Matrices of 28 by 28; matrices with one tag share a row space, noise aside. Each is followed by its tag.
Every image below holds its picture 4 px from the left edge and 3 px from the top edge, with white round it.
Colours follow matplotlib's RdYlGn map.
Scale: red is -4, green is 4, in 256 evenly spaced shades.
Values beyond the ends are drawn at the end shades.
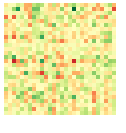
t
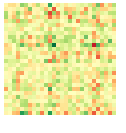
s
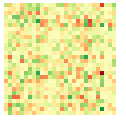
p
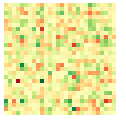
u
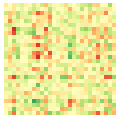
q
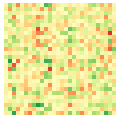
q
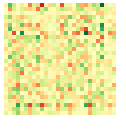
p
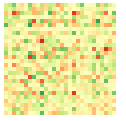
t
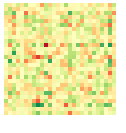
q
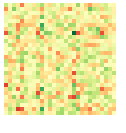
u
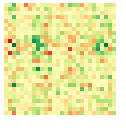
q
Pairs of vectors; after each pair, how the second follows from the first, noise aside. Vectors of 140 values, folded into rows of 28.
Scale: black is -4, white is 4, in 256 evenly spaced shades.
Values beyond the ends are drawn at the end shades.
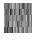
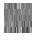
wrapped around, negated, partly zeroed.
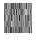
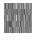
reversed, negated, shrunk.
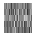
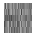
reversed, negated, shrunk.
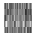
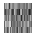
reversed, negated.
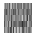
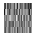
wrapped around.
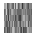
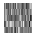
wrapped around.
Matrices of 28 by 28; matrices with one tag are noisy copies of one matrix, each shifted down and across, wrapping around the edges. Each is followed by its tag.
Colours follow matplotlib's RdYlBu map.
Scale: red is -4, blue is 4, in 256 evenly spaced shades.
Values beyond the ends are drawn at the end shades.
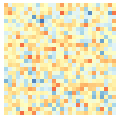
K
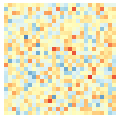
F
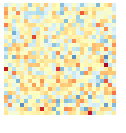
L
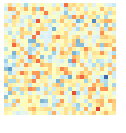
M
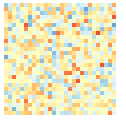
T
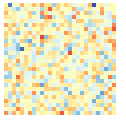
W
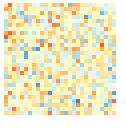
W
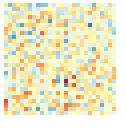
W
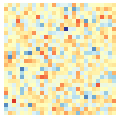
L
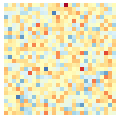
T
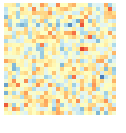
L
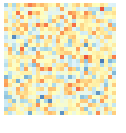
K
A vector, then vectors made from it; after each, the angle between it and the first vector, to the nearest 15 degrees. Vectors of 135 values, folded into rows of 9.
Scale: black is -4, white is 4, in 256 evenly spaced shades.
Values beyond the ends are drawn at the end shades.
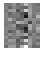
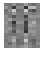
60 degrees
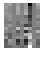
90 degrees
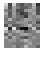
60 degrees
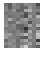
45 degrees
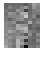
150 degrees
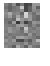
120 degrees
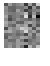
135 degrees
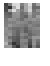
75 degrees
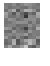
45 degrees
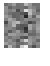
30 degrees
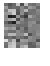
60 degrees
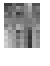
90 degrees
